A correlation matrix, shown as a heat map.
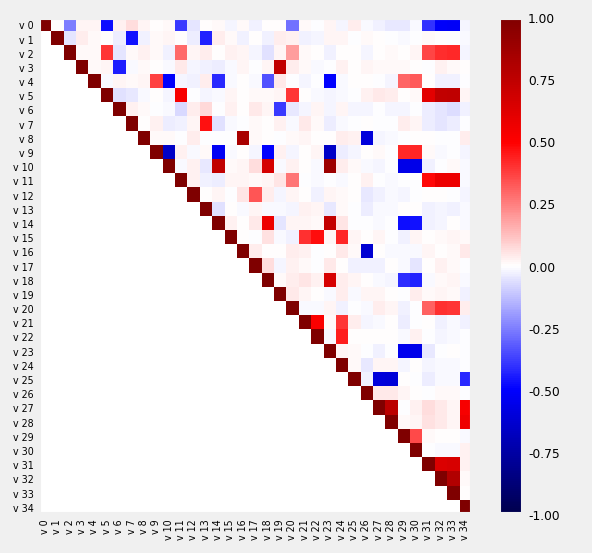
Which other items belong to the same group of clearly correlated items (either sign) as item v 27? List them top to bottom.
v 25, v 28, v 34
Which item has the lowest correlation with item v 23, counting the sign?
v 9
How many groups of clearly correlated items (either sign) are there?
8
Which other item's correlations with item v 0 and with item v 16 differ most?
v 8
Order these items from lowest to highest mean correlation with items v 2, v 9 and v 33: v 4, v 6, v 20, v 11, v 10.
v 10, v 6, v 4, v 20, v 11
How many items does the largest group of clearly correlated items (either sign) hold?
8
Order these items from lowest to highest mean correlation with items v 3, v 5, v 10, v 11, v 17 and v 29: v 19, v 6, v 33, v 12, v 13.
v 6, v 13, v 12, v 19, v 33
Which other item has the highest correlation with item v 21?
v 22
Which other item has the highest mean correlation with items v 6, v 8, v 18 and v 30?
v 16
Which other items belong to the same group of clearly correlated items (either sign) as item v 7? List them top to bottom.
v 1, v 13
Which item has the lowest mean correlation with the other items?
v 0
